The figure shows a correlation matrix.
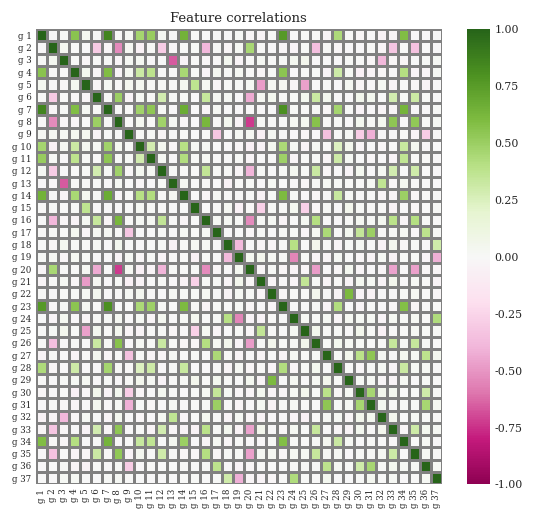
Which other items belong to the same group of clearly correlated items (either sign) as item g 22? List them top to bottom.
g 29
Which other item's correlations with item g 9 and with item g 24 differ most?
g 19
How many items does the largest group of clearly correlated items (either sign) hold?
9
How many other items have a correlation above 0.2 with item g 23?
8
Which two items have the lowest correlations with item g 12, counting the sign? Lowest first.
g 20, g 2
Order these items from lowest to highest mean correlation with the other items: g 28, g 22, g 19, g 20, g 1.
g 20, g 19, g 22, g 28, g 1
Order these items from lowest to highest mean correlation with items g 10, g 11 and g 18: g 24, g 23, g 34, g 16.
g 16, g 24, g 34, g 23
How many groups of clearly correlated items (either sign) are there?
7
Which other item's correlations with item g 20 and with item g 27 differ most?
g 8
